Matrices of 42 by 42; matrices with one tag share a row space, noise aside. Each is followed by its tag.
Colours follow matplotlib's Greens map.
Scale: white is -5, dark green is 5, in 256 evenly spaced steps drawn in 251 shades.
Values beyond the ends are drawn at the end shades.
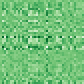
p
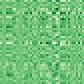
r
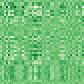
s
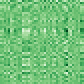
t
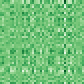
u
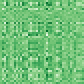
p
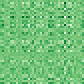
u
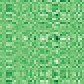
r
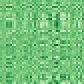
r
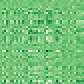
p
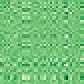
t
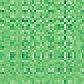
u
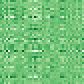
s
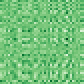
t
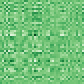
s
